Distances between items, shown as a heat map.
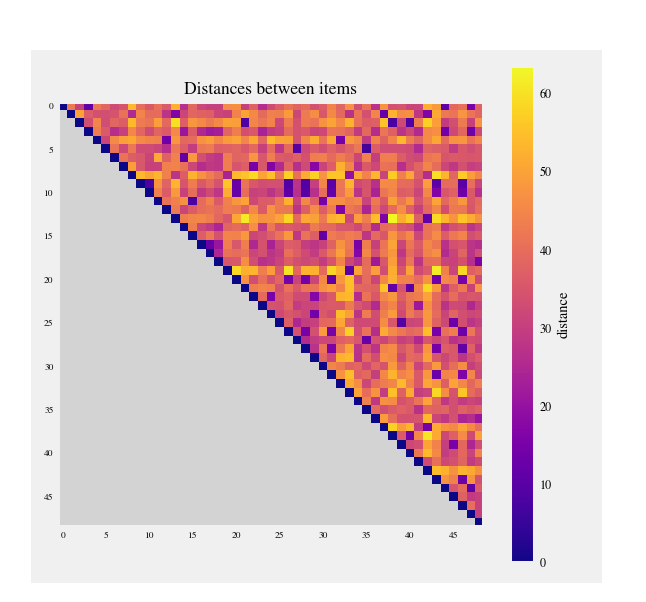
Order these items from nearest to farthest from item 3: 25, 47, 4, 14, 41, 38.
47, 14, 41, 25, 38, 4
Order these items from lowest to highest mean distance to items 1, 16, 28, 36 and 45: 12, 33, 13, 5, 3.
3, 5, 12, 33, 13
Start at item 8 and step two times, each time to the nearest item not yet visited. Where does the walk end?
19
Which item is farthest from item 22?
8
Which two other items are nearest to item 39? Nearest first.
25, 45
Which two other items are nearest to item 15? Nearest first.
11, 30
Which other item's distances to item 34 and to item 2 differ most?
38
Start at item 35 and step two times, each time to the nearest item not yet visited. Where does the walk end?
27
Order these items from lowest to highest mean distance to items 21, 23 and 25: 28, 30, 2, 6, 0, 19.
2, 0, 28, 6, 30, 19
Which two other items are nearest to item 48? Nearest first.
18, 36
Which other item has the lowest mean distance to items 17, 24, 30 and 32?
16
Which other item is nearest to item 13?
42
